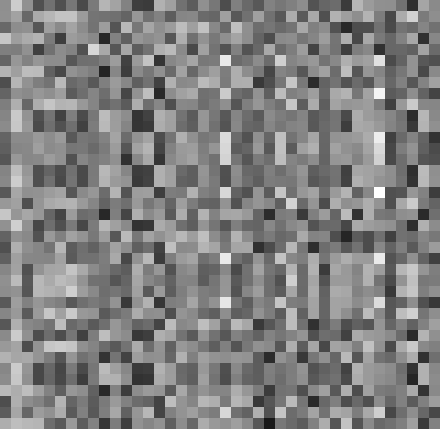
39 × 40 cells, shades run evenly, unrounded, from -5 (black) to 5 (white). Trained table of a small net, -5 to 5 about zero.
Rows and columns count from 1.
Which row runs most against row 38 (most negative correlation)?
5
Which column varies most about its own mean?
38
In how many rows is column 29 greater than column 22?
17
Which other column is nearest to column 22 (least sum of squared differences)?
19
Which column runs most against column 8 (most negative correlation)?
36
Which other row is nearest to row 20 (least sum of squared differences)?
33
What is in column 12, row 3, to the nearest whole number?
2
